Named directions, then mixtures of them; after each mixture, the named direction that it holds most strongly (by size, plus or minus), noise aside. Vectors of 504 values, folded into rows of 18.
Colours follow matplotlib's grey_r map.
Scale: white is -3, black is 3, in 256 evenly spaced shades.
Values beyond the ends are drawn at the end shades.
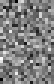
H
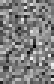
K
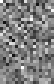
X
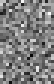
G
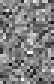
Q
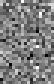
G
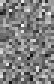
G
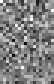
X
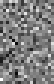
H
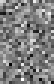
G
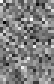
X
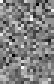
X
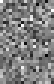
X
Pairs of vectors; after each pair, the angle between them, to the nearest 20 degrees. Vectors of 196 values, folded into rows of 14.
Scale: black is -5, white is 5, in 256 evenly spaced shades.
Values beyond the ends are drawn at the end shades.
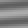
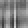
60 degrees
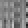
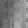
120 degrees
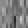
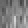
140 degrees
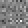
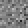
120 degrees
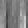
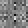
80 degrees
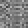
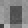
100 degrees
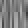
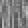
160 degrees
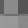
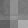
80 degrees
